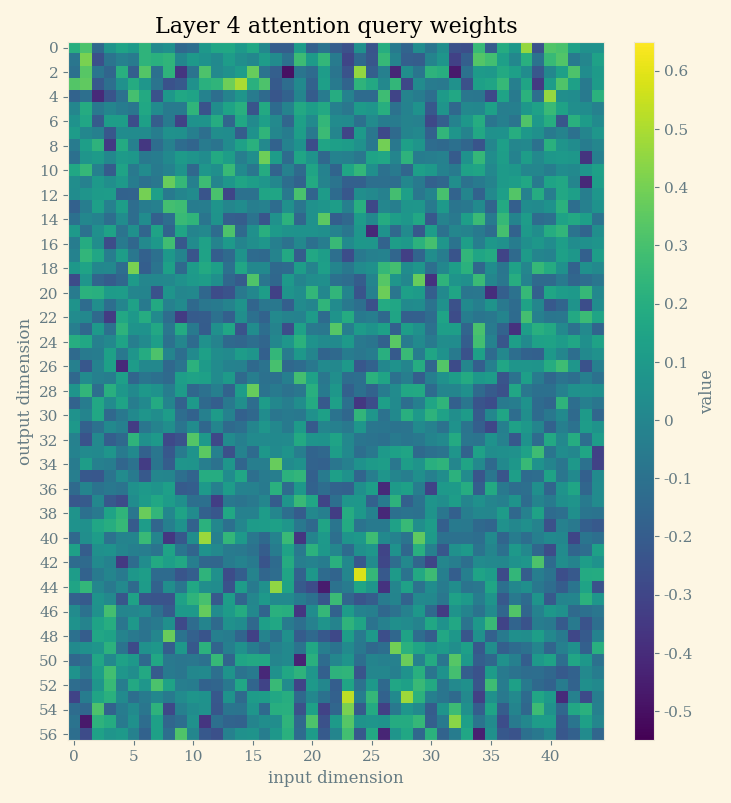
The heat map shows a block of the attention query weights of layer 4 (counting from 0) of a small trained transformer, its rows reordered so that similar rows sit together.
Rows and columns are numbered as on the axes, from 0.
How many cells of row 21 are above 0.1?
6
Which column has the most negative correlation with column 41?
23
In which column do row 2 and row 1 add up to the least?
32
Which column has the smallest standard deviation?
44
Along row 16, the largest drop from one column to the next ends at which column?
9
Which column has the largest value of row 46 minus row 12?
11
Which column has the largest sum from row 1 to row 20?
1
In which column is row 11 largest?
8
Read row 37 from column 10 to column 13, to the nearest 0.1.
-0.1 -0.1 -0.3 -0.1
